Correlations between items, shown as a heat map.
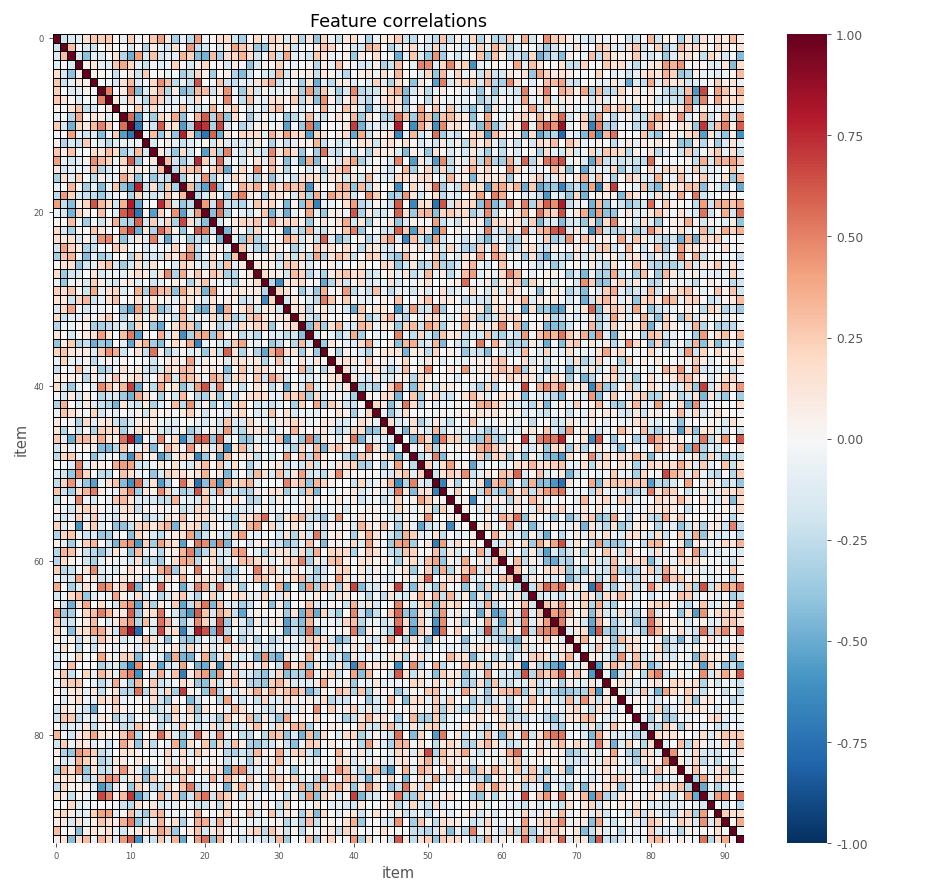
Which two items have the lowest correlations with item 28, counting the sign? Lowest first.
30, 36
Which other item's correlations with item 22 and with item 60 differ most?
67
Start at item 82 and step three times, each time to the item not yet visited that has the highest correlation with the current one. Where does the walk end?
55
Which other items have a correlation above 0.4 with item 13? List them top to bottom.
23, 29, 36
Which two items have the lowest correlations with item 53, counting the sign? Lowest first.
56, 91
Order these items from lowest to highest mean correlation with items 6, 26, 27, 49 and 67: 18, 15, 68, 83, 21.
18, 83, 21, 15, 68
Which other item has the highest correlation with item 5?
19
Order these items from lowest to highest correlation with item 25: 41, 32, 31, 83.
32, 83, 41, 31
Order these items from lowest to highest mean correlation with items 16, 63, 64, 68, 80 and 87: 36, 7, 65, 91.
91, 36, 7, 65
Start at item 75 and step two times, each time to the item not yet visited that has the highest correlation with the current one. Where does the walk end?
11
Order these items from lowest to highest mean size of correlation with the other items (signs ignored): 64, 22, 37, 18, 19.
37, 64, 18, 22, 19
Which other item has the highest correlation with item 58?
68
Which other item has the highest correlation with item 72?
31
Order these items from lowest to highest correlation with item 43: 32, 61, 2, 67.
32, 67, 61, 2
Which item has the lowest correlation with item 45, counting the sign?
84
